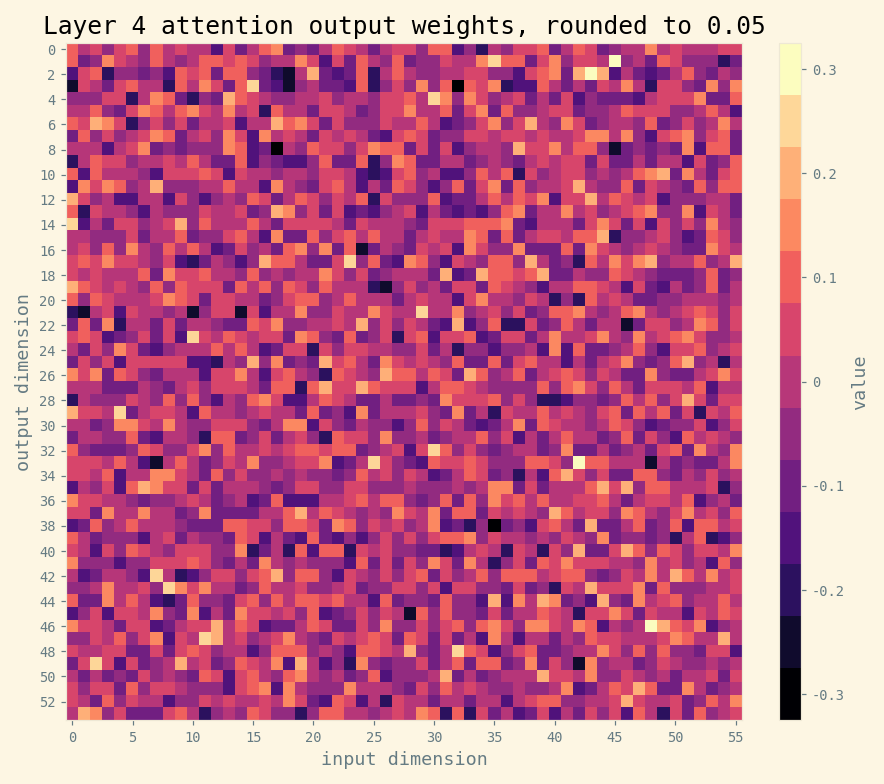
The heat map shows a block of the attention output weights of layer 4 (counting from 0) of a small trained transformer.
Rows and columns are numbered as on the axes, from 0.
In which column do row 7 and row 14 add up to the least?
48
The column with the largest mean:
43
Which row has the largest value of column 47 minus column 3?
23
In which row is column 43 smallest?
44
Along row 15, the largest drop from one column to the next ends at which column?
45
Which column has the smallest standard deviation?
27
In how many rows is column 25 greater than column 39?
18
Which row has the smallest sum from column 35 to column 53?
53
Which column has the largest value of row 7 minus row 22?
46
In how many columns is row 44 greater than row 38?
27
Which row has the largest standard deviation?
3
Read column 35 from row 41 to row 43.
-0.2 -0.05 -0.05
